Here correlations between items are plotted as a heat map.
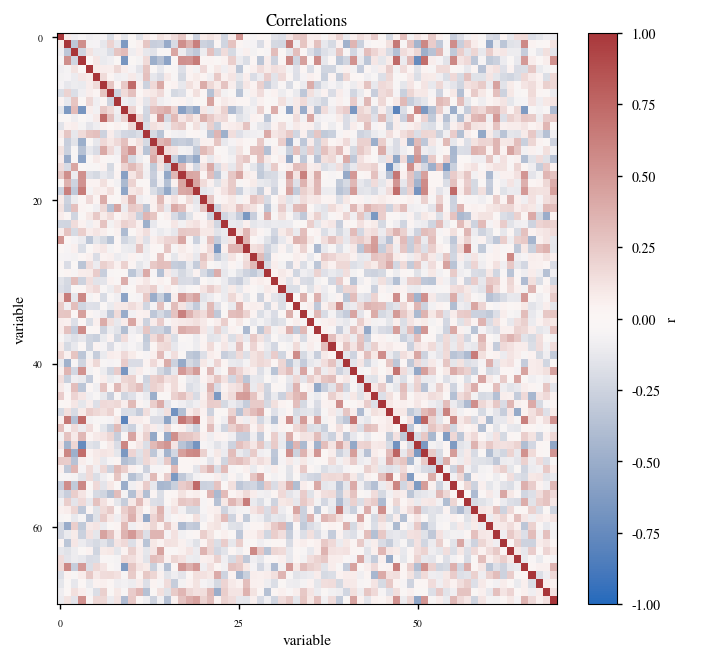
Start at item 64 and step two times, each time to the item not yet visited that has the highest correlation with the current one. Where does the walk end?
59
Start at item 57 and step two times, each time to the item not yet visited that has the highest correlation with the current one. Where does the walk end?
44
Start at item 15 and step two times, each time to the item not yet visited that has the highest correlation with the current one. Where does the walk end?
9
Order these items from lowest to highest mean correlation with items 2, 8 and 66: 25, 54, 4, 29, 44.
25, 44, 29, 54, 4
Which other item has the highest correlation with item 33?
39
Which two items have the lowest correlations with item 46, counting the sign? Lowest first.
16, 64
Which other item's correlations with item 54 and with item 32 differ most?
49
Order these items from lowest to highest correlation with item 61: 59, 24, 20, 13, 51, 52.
52, 51, 24, 59, 20, 13
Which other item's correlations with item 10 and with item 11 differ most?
6
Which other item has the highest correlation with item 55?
19
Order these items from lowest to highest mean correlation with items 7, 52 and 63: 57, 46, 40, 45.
57, 40, 45, 46
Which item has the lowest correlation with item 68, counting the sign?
22
